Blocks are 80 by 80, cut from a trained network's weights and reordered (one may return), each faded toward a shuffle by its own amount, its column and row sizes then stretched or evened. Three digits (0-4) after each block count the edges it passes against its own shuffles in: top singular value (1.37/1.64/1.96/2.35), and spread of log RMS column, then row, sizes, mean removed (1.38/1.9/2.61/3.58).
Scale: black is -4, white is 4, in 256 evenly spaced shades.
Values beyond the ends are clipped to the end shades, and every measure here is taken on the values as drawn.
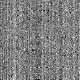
3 0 2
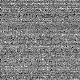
3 1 2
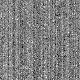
3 1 0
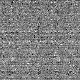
2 1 1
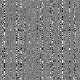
4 4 1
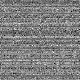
4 0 2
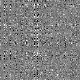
2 3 2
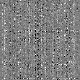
2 3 1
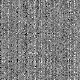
3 2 1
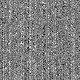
2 2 1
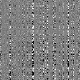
4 4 2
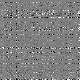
1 2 4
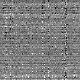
4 3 2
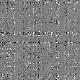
1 3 3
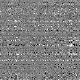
2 2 3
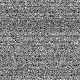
2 0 0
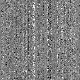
2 3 0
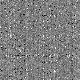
1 1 1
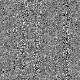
0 3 0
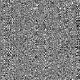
2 3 1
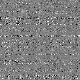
0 1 3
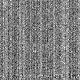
4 1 1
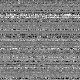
4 0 4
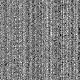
4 2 0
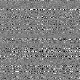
3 1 4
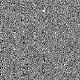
1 3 1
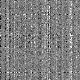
4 3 2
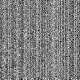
4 0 1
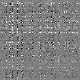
2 3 3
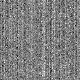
3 2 0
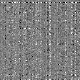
3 2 2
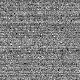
3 1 0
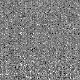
0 1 2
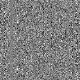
0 3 0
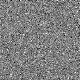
0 0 0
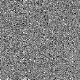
1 2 1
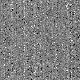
1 2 0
